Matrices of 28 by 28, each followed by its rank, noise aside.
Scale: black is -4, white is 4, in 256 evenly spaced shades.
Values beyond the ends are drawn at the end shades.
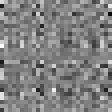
three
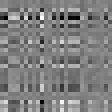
one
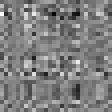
three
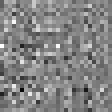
six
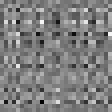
two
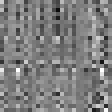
three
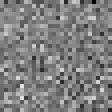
six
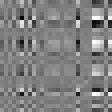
one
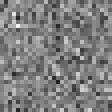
six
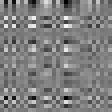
one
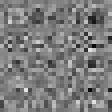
three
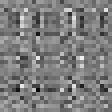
three
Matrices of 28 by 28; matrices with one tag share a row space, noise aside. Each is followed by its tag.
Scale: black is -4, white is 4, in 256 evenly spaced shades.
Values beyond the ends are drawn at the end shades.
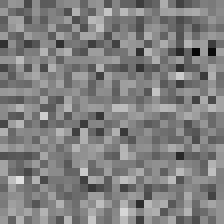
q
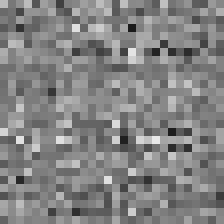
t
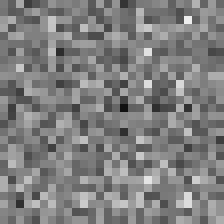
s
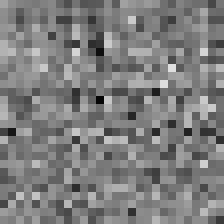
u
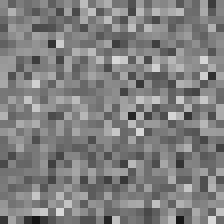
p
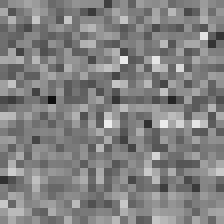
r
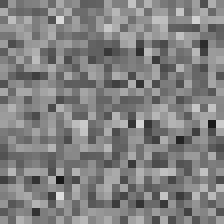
p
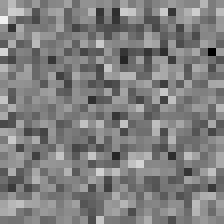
r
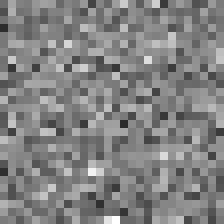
r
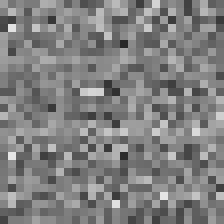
r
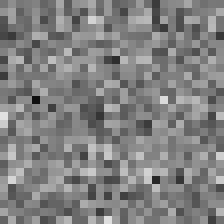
r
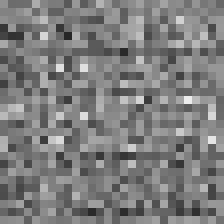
q
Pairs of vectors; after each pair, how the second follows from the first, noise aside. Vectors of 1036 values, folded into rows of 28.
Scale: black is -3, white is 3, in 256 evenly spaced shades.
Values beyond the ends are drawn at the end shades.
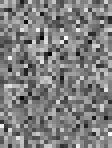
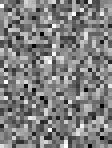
wrapped around, negated.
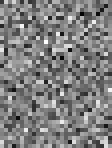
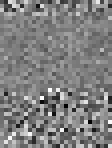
reversed, negated, partly zeroed.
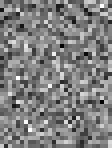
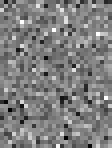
wrapped around, partly zeroed.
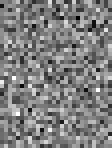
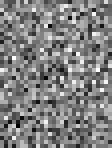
reversed.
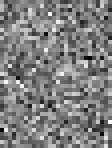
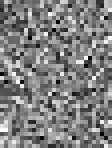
sign-scrambled.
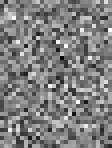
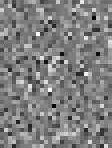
reversed, negated, partly zeroed.
